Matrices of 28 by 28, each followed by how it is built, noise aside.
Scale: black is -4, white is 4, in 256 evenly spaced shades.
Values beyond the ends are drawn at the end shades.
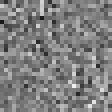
block diagonal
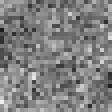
smooth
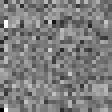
low rank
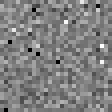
sparse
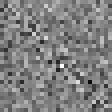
banded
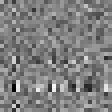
low rank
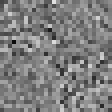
block diagonal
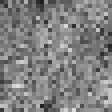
smooth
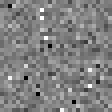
sparse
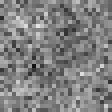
smooth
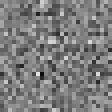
low rank
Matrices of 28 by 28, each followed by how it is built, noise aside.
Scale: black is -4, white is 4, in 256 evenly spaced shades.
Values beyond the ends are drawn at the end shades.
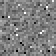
sparse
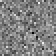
diagonal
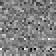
uneven rows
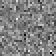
uneven columns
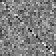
diagonal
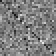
diagonal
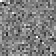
diagonal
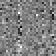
uneven columns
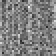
blocks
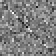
diagonal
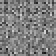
blocks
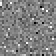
sparse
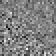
lower triangular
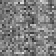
blocks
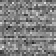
blocks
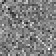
diagonal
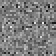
uneven rows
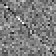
diagonal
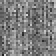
blocks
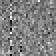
uneven columns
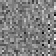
uneven columns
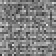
blocks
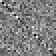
diagonal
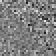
upper triangular
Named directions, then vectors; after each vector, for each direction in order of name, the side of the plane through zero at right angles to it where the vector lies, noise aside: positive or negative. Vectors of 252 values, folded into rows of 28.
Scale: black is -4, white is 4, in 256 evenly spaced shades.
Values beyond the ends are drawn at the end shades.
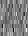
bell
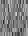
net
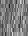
positive, negative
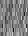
positive, negative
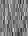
negative, positive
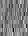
positive, negative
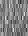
negative, positive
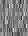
negative, positive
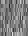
positive, negative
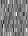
positive, positive
